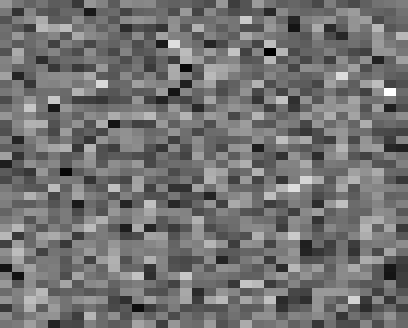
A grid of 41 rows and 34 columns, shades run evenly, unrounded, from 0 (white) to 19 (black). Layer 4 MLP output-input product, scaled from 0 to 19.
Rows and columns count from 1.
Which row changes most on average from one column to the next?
38
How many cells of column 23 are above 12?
11
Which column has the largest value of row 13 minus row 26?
13
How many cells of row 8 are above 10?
23
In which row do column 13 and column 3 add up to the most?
4
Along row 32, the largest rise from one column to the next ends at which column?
26
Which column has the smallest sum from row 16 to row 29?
29
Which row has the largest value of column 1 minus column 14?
34
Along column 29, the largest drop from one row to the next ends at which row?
10
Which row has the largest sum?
39
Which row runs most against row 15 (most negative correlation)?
16
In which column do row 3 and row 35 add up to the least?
12
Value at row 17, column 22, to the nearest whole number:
9
